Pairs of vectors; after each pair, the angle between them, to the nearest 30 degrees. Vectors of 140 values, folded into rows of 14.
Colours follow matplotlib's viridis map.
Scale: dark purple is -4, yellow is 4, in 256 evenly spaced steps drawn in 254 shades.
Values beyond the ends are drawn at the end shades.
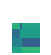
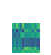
30 degrees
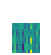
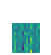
30 degrees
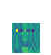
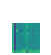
60 degrees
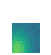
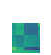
60 degrees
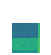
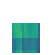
150 degrees
